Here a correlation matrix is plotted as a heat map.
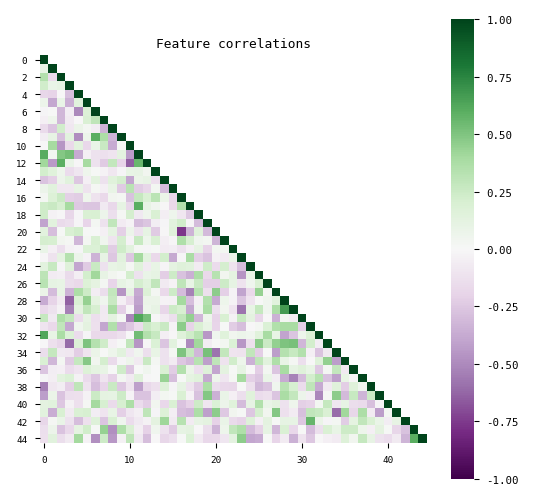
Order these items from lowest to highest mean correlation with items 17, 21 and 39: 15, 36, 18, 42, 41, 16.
41, 18, 15, 42, 36, 16
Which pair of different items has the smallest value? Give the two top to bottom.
16, 20
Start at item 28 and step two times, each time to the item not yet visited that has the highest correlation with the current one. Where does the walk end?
33
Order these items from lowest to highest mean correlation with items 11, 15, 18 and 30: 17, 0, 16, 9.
9, 16, 17, 0
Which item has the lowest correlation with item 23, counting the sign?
29
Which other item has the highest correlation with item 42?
31
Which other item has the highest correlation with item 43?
44
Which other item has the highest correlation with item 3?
11
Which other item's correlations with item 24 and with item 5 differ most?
35
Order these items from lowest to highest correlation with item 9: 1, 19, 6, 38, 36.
38, 19, 1, 36, 6
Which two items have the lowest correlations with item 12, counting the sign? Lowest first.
10, 1
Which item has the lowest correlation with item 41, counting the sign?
34
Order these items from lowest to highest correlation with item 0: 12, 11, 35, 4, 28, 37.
28, 4, 37, 35, 12, 11
